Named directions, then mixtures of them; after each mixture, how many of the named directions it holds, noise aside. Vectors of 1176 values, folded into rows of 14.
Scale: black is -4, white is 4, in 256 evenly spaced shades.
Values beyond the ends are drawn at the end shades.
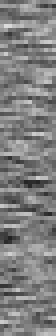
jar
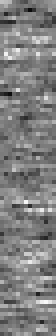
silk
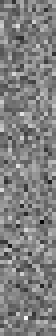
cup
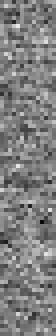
three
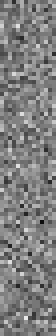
one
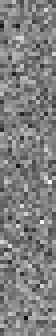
one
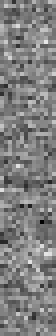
three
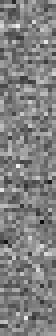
two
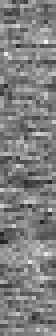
three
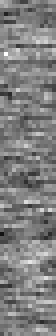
two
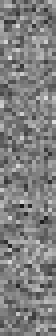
two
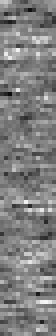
one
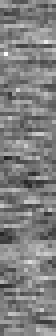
two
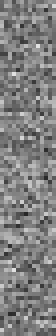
two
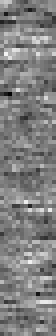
one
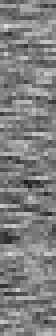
one
